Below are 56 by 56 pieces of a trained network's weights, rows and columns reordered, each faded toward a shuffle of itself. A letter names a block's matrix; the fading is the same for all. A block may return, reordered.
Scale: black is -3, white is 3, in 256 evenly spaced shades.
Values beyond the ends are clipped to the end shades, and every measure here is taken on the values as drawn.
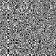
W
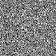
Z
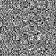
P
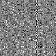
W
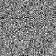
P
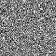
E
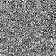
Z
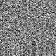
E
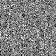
Z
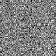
P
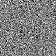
Z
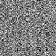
E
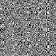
W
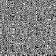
P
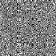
W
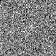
Z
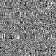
P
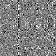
W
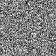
E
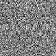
P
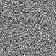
P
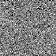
Z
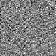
P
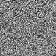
E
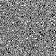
Z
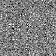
Z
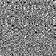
P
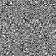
P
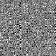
W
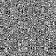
P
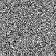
E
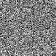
E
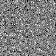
Z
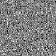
W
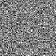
P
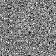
Z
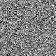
Z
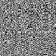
P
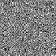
P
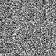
E
